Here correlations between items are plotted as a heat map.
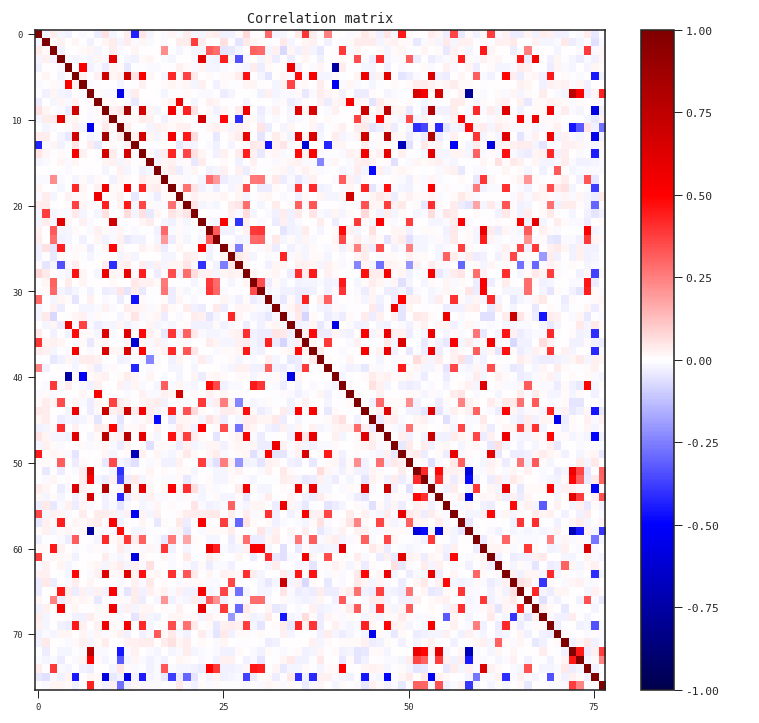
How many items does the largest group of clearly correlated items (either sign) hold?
16
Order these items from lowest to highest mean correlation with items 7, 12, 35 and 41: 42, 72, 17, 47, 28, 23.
42, 17, 23, 72, 28, 47
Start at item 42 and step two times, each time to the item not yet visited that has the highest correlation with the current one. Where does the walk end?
8
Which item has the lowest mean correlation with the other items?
75
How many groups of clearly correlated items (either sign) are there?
13
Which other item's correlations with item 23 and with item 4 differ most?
40
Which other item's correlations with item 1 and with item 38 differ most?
21
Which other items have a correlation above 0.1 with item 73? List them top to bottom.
7, 51, 52, 54, 72, 76
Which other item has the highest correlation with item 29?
60
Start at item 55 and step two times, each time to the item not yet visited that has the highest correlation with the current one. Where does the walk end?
64
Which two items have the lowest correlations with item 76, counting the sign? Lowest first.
58, 11
